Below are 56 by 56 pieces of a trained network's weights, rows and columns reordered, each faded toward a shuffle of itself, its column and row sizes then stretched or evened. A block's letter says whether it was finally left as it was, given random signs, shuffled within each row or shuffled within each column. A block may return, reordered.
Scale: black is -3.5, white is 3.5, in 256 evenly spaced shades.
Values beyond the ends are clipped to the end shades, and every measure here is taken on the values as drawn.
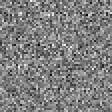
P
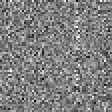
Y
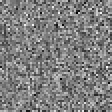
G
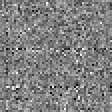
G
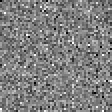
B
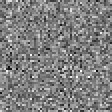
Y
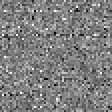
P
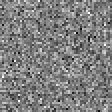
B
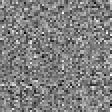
Y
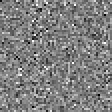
B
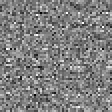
Y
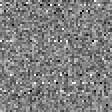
P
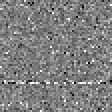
P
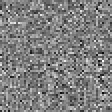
Y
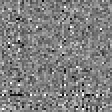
G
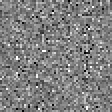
B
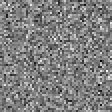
B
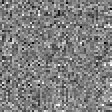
Y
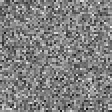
P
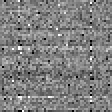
Y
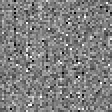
B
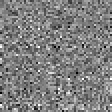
Y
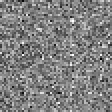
G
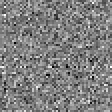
G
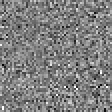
Y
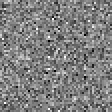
B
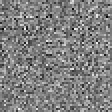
Y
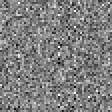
B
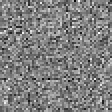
Y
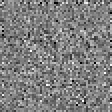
G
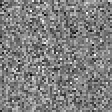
B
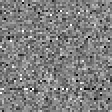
P
